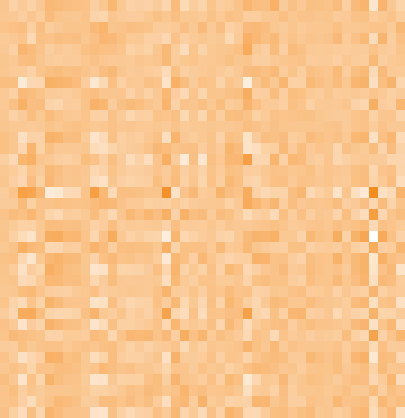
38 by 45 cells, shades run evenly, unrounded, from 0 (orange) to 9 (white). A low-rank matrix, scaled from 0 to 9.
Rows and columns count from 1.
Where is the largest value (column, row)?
42, 22
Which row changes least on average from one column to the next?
12
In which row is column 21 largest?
15
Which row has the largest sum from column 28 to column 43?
18
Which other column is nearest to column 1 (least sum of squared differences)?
36
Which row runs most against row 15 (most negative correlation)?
37
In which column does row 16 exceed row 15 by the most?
28
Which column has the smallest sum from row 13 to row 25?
6
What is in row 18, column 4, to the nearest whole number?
2
